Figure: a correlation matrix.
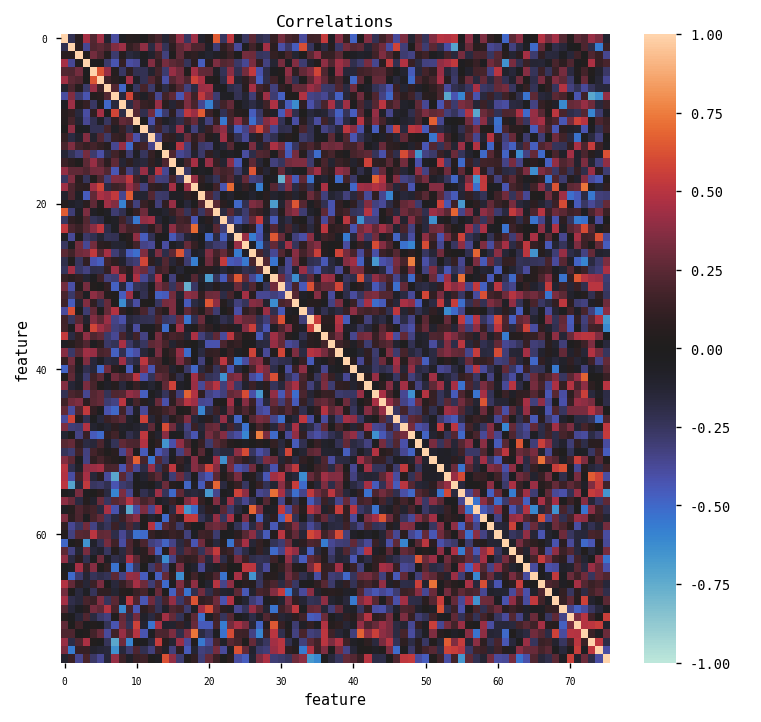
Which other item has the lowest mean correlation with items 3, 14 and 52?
61
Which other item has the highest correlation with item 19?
9
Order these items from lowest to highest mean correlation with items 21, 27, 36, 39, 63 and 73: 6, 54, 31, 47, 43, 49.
43, 6, 31, 47, 49, 54
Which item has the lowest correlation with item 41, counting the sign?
22
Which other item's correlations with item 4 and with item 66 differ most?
60
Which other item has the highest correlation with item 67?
30
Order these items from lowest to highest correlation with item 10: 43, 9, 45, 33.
45, 33, 9, 43
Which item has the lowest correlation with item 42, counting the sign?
55
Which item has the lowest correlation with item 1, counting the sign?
54
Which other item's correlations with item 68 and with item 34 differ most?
57
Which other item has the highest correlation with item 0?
21
